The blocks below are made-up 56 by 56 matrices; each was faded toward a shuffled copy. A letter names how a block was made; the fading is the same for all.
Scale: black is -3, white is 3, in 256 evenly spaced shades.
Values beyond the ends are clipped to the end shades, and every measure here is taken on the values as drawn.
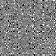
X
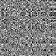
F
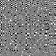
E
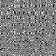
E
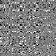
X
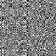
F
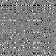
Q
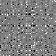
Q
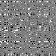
Q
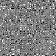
X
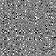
X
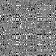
E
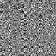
F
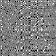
E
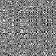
F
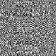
F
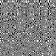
E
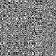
F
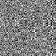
F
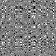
E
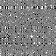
Q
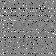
Q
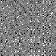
X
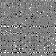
Q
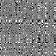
E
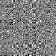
F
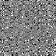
X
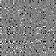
E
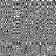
E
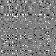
E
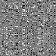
X
